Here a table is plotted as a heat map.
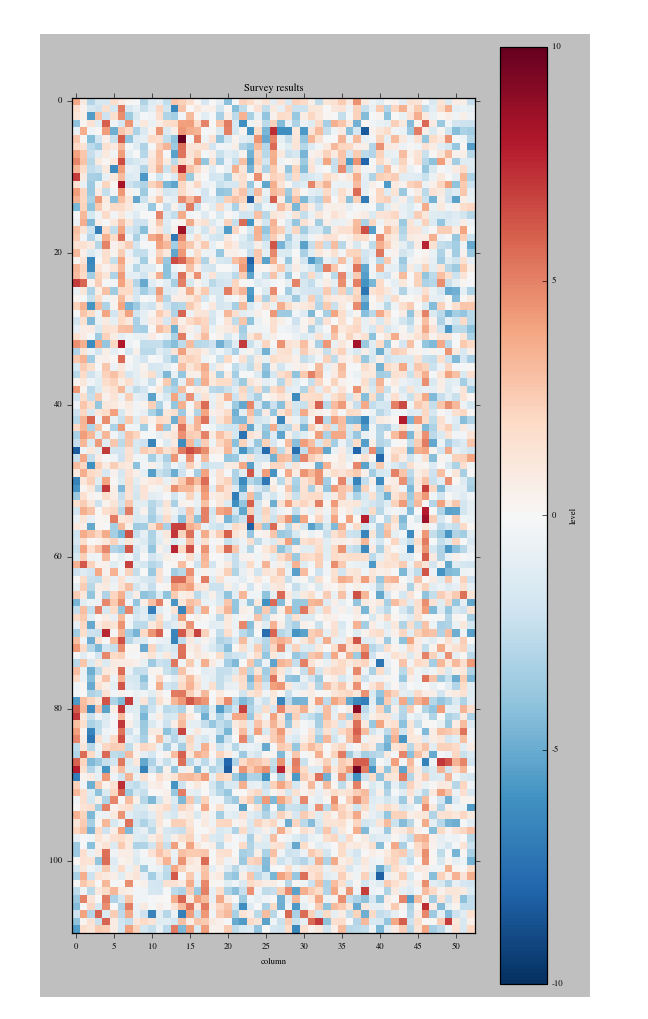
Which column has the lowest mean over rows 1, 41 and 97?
21
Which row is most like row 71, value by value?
90
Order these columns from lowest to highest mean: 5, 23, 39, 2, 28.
2, 23, 39, 28, 5
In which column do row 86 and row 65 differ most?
27
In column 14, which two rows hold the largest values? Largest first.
5, 17
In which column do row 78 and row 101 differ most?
41
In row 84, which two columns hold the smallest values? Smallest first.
2, 43
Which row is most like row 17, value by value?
72
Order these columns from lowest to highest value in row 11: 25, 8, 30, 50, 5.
25, 50, 8, 30, 5
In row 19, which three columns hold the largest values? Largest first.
46, 26, 4
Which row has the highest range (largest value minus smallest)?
88
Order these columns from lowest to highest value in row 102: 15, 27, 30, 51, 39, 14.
39, 14, 51, 15, 27, 30
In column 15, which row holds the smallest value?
10
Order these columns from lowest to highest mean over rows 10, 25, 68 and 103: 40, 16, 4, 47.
47, 16, 40, 4
